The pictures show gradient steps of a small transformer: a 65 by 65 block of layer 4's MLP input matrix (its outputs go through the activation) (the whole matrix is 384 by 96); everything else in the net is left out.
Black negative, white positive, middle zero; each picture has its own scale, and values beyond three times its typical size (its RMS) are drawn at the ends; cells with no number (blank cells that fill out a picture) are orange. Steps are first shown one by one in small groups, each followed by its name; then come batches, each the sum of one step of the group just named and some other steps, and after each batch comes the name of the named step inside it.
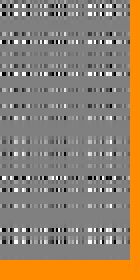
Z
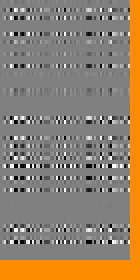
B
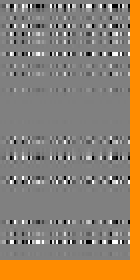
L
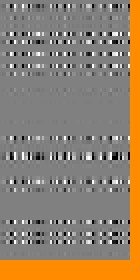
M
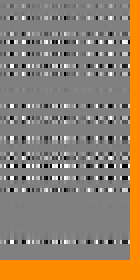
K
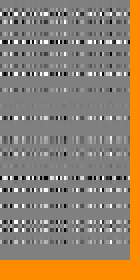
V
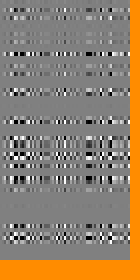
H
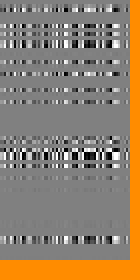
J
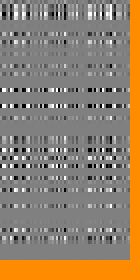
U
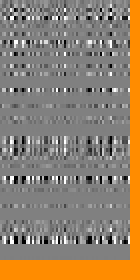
U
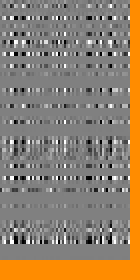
B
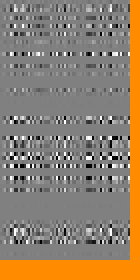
B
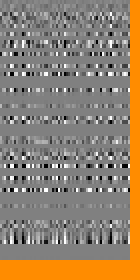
K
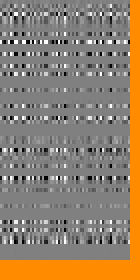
V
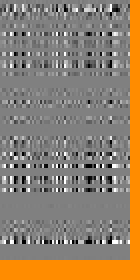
B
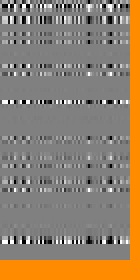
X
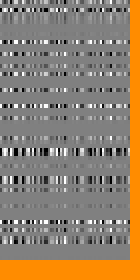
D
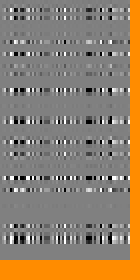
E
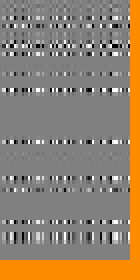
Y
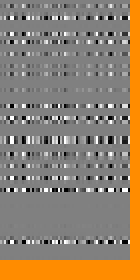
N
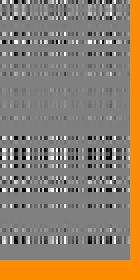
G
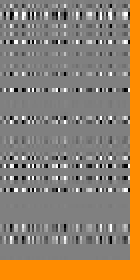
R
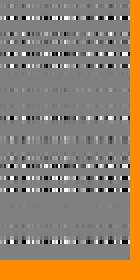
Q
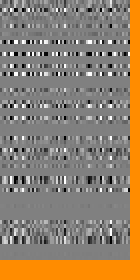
D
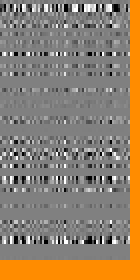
E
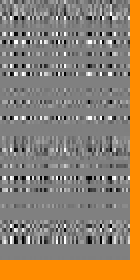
G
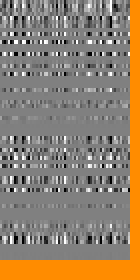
N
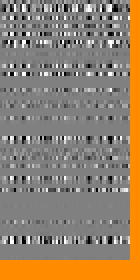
N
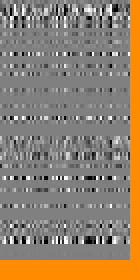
Q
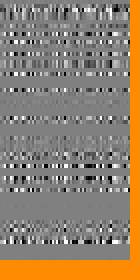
R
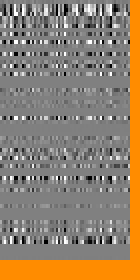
R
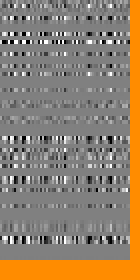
N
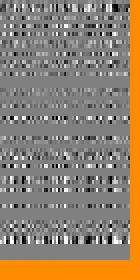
Q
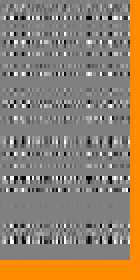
N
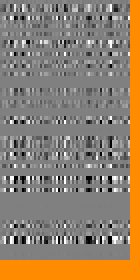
E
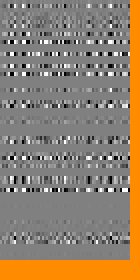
N
